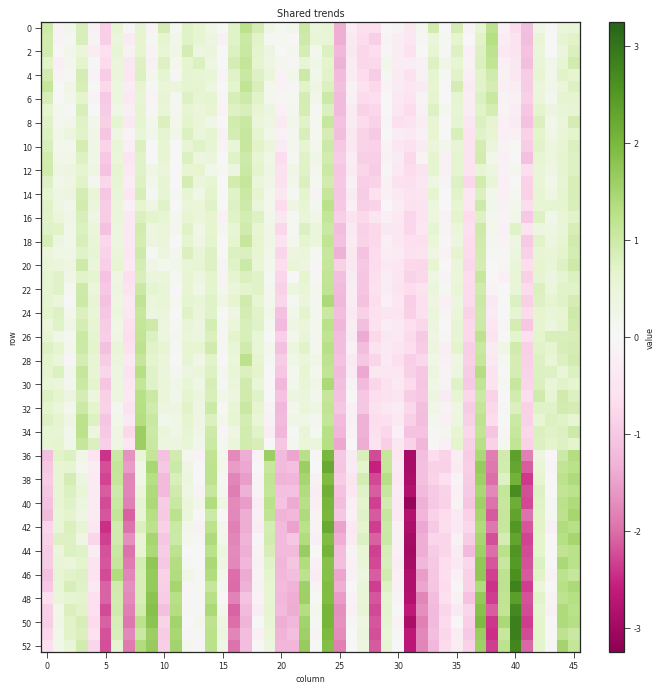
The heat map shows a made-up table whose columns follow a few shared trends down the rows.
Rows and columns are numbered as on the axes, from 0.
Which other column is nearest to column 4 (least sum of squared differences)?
43
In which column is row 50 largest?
40
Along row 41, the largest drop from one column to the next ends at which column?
41
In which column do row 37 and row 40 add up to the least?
31
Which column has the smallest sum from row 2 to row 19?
25
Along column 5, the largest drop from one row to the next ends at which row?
36
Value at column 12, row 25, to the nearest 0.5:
0.5
